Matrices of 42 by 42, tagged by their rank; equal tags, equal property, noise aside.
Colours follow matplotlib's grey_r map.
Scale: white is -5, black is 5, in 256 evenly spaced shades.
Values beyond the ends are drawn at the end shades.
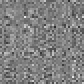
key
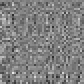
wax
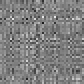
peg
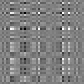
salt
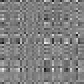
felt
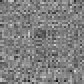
key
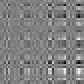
salt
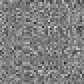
key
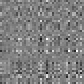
peg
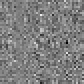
key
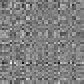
peg
